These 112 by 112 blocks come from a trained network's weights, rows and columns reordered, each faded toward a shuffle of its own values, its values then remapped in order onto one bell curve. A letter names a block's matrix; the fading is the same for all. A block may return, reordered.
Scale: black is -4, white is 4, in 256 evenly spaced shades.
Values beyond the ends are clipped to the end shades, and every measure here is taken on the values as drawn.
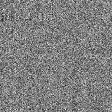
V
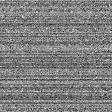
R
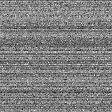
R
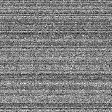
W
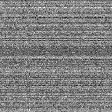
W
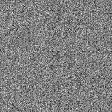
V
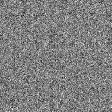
V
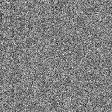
V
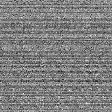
R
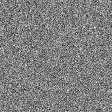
V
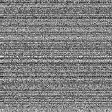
W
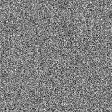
V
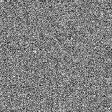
V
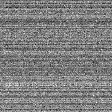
W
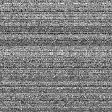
W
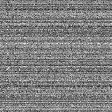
W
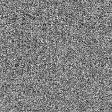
V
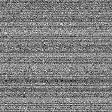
R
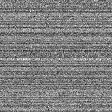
W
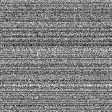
W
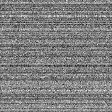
W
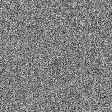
V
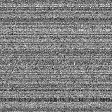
W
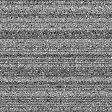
R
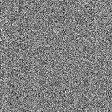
V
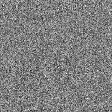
V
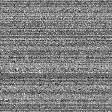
R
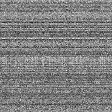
W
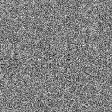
V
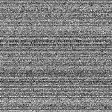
W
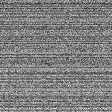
W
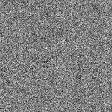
V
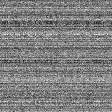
W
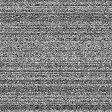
R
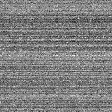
W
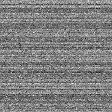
W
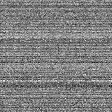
W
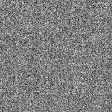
V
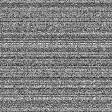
W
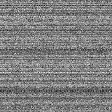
W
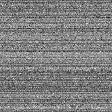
R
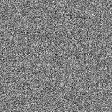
V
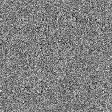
V
